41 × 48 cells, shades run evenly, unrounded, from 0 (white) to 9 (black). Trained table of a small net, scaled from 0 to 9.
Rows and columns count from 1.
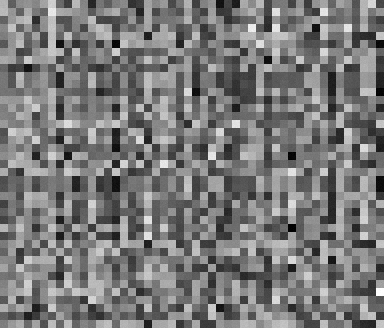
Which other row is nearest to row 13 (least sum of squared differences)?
15
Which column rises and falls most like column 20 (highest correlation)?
5
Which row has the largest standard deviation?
6
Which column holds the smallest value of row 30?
19
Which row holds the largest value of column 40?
4
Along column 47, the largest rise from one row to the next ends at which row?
41
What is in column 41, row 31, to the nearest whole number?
2
